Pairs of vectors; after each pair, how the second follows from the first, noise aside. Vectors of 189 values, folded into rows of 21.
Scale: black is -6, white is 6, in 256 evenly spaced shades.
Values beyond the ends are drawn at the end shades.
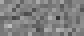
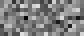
reversed, scaled up.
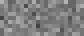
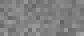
wrapped around, shrunk.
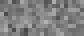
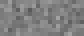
wrapped around, shrunk.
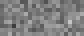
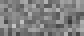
negated.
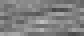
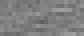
negated, shrunk.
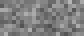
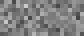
shuffled.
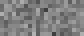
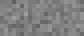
wrapped around, shrunk.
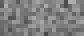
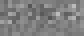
reversed, negated, partly zeroed.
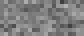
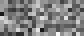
reversed, scaled up.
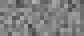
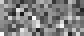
wrapped around, negated, scaled up.
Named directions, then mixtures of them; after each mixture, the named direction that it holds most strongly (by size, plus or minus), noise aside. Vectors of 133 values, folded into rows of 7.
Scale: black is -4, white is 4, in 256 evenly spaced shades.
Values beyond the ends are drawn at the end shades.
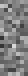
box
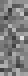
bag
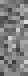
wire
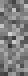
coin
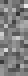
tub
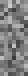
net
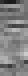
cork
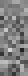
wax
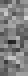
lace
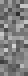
tub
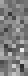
wax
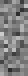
tub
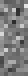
tub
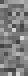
box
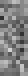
wax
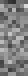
coin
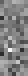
wax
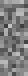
tub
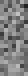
tub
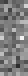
bag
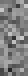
coin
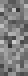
coin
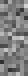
tub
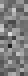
coin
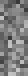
net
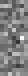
bag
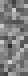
coin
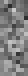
lace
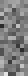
coin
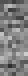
cork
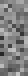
box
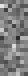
box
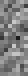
tub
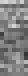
cork
